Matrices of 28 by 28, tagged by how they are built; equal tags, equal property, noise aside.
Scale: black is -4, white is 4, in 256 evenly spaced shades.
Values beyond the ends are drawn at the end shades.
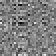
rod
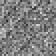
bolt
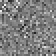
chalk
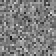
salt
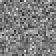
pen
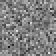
salt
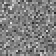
salt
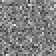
salt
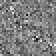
chalk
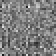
rod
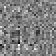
rod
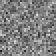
pen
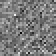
bolt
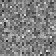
salt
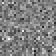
rod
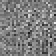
rod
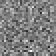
rod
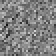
bolt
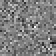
chalk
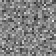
salt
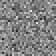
pen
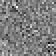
chalk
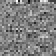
rod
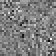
chalk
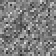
bolt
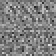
pen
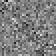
chalk
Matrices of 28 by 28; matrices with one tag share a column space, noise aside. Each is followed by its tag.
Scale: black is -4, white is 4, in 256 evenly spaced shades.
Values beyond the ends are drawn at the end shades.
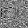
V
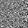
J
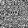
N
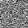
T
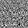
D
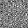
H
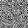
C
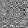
V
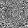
V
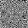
T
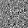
D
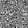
N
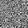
J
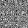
N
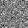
N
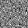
D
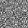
D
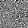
T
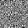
N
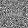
V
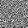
J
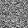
J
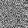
J
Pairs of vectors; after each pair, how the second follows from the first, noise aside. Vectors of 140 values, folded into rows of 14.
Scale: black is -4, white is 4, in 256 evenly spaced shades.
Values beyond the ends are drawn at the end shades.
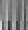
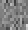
wrapped around, partly zeroed.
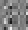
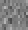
shrunk.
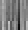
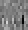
wrapped around, partly zeroed.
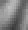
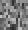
sign-scrambled.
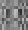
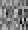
copied.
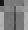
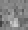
wrapped around, partly zeroed.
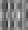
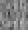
reversed, negated, shrunk.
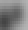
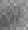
shrunk.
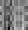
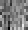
copied.
